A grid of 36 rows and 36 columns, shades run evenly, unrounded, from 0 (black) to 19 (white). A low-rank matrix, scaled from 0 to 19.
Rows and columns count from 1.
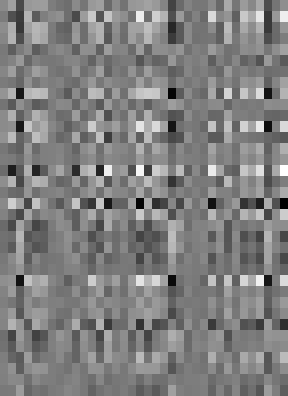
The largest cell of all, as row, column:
16, 36
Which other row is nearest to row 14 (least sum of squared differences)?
18
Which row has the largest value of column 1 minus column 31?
19
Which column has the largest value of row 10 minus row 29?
22
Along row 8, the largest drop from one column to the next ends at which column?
34
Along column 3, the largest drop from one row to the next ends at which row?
26
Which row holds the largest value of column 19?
9
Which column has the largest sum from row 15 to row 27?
33
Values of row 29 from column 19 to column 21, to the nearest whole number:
12 11 10
